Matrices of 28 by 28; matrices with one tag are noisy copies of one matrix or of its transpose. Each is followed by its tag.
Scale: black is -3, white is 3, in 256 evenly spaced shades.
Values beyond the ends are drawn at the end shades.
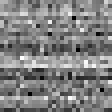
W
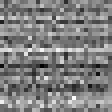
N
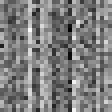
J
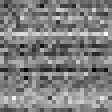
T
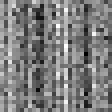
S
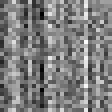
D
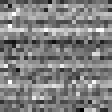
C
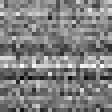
W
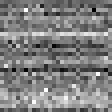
T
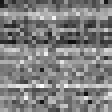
D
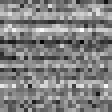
C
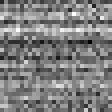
C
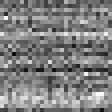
T
